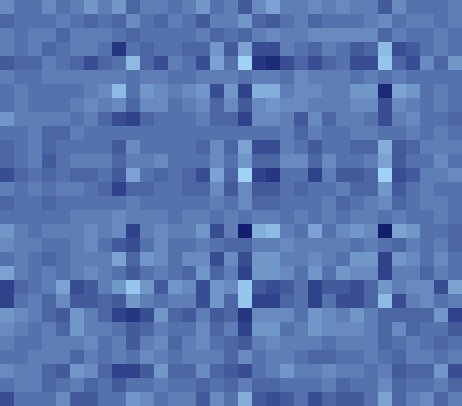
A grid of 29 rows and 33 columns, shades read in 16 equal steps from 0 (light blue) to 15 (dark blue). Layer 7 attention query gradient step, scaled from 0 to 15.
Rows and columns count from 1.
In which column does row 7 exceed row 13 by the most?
28
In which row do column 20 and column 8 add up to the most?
5
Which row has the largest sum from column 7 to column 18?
23
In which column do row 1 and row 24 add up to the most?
18
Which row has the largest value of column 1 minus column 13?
21
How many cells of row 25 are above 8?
6
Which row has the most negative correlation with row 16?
14
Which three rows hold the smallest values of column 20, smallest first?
17, 7, 1
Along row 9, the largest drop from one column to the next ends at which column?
19
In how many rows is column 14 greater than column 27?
15
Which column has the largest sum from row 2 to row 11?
9
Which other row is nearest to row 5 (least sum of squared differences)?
13
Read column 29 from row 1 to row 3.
6 8 7
